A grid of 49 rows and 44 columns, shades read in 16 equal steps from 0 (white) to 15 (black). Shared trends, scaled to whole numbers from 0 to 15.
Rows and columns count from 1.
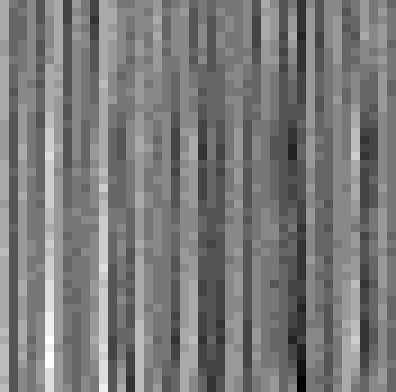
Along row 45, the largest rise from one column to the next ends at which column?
13
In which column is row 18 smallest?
6
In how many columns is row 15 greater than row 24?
8
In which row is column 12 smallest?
49
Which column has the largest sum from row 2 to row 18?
34
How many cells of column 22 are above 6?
23
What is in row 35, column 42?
9
